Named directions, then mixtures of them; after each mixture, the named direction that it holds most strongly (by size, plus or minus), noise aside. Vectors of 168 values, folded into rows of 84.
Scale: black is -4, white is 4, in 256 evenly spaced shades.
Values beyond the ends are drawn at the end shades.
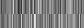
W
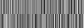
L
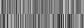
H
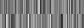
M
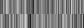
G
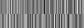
L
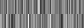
M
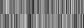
G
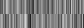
G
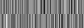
L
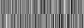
L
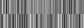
H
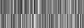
W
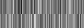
W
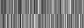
W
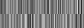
G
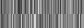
W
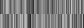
G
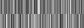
M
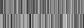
G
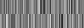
M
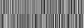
L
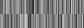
G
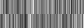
G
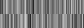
G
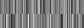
M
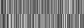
H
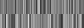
M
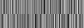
L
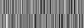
L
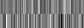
M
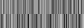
M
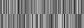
H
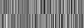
L
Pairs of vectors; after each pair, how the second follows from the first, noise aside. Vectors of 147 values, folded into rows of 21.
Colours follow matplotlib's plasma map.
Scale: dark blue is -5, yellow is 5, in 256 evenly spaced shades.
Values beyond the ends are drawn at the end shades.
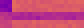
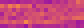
wrapped around, partly zeroed.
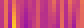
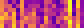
reversed, scaled up.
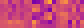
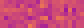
wrapped around, shrunk.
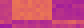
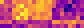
scaled up.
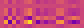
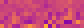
wrapped around, partly zeroed.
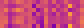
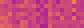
wrapped around, shrunk.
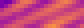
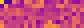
sign-scrambled.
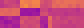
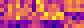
reversed, negated, scaled up.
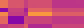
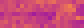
reversed, negated, shrunk.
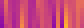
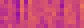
reversed, negated, shrunk.
